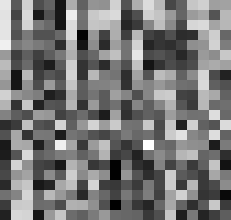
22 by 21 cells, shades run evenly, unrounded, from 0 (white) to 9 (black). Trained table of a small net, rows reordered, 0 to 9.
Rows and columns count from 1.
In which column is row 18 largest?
11
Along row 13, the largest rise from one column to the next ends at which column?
17
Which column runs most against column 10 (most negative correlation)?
20
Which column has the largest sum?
4
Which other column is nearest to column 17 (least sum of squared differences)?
5
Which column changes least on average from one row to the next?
19
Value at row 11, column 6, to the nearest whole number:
6
